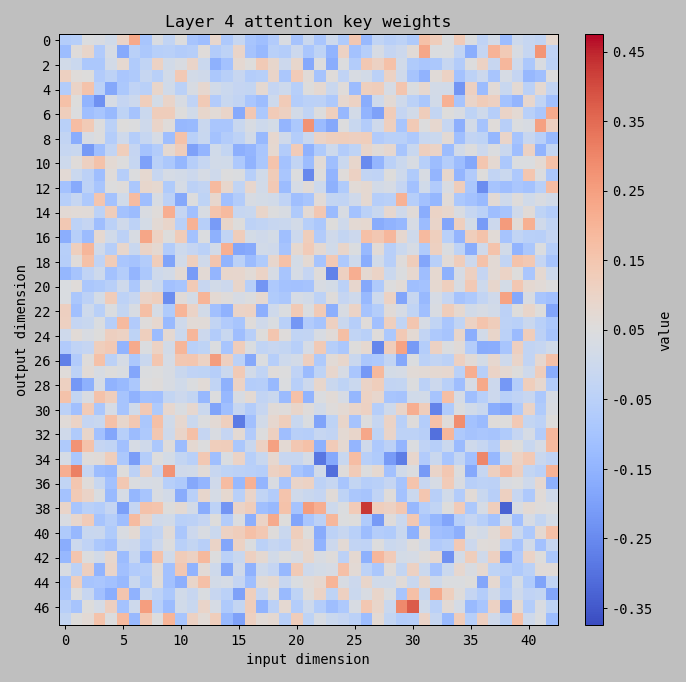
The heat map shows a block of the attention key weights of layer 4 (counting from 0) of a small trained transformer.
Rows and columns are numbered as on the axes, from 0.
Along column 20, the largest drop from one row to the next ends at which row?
23
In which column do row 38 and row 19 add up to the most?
26
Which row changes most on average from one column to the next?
38
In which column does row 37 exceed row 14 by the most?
31
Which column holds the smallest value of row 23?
20
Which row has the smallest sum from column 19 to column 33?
34
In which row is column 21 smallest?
11
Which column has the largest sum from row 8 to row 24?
18
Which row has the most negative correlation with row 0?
2
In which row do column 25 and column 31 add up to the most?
0
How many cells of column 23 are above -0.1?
36
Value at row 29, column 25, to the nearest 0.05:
-0.15
